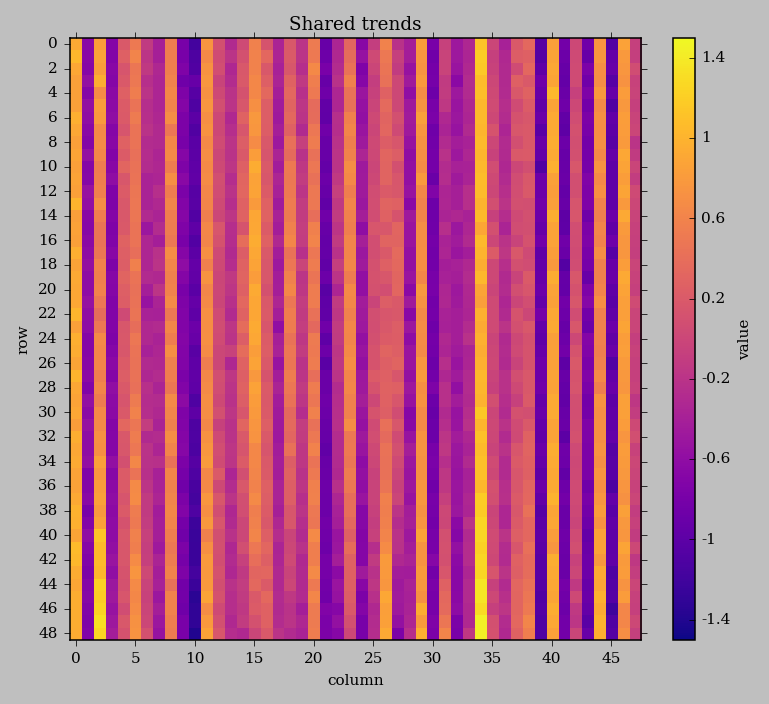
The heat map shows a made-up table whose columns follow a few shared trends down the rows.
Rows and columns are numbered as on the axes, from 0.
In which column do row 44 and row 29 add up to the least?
10
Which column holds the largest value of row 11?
34
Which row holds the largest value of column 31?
48
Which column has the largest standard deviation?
27
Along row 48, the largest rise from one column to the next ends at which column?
11
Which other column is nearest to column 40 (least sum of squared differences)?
0
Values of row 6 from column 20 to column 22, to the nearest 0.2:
0.4 -1 -0.2
